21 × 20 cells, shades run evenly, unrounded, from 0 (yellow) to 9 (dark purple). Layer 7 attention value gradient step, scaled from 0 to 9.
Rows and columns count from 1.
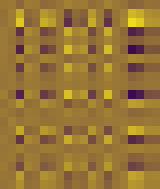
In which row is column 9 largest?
3
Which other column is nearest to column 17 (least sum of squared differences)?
18
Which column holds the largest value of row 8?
17
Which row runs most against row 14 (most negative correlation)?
7
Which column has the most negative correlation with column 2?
1
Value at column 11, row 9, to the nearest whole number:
4
